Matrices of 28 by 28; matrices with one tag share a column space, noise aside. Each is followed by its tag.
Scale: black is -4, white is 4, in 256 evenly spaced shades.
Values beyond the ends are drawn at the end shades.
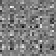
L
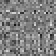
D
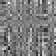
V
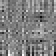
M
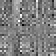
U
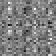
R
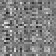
R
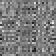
R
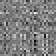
D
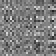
L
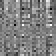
U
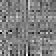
M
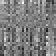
V
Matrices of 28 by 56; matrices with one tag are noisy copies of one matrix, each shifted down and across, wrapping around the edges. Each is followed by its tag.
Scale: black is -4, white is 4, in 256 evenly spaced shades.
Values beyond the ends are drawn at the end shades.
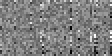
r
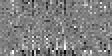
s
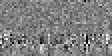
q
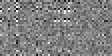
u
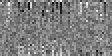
s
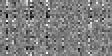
r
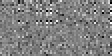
u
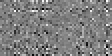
u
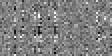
r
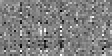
r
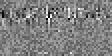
q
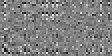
u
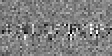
q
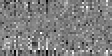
s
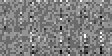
r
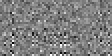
u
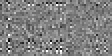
u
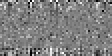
q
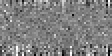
q
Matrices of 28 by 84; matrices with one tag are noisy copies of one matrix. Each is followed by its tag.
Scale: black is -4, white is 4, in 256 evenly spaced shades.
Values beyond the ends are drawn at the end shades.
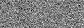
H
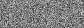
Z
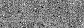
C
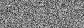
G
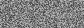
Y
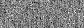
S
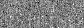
S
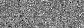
C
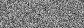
Z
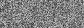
C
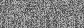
S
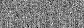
S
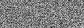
G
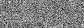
C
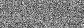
C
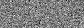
G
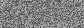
Y
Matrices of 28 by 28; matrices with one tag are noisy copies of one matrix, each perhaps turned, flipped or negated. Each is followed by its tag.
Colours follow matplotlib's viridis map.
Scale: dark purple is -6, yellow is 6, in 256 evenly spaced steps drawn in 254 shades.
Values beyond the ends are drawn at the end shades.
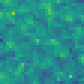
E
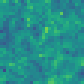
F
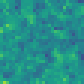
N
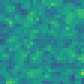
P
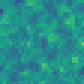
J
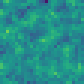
J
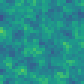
J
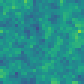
F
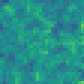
N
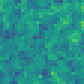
E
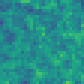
E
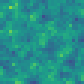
J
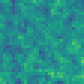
E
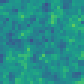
N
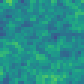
F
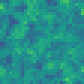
J
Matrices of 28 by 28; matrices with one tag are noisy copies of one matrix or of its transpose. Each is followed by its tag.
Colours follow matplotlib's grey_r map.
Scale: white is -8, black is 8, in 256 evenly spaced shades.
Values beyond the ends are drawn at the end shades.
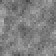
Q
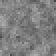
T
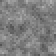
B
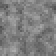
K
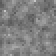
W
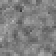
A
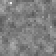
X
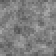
W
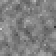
A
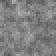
K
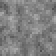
K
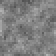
Q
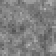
B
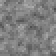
A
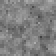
B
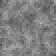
W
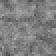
K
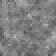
T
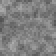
X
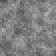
W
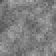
Q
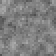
X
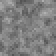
X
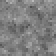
B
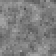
T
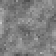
Q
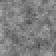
B
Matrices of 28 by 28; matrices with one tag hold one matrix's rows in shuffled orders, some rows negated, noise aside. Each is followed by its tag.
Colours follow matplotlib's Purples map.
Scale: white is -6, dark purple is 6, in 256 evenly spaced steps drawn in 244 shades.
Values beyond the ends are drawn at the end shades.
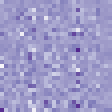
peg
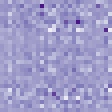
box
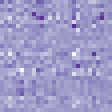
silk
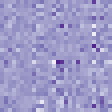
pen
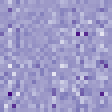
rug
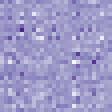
silk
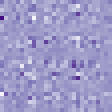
peg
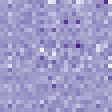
box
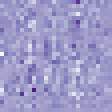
peg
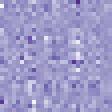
peg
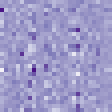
peg
